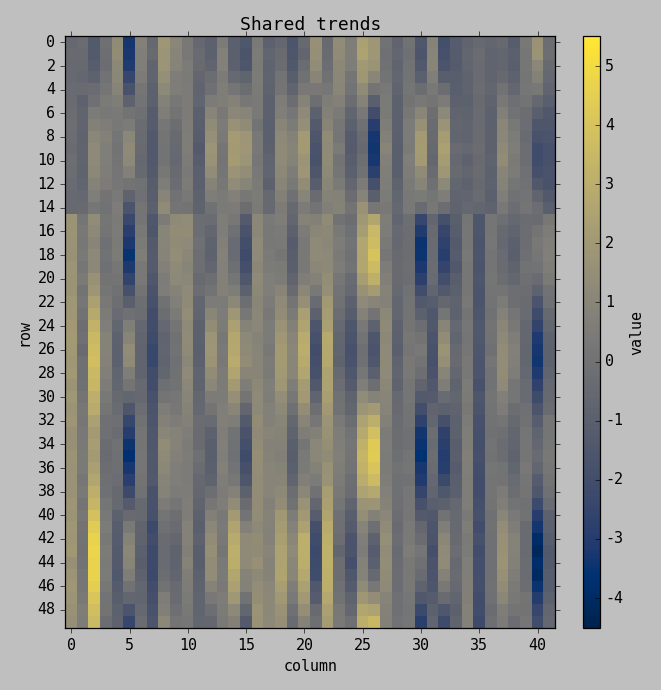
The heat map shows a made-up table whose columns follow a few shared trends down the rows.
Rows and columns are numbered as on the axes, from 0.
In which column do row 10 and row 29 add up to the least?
40
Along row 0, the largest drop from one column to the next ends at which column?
5
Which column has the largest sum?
2
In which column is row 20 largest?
26
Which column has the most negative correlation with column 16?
35
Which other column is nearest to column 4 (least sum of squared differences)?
6
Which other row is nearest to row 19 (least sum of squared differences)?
17
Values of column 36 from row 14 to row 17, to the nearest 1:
-1 0 0 0
